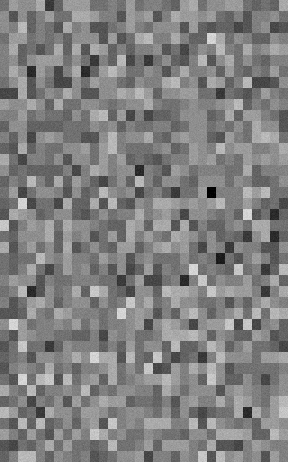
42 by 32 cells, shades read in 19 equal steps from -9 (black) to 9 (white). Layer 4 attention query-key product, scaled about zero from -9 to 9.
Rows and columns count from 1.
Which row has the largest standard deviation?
27
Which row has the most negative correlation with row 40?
22
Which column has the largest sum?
3
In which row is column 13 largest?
39
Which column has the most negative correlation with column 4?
13
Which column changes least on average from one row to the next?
10
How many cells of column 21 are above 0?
20
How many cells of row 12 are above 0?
10
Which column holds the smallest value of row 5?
21
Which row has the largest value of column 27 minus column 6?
25
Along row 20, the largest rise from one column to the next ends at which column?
28
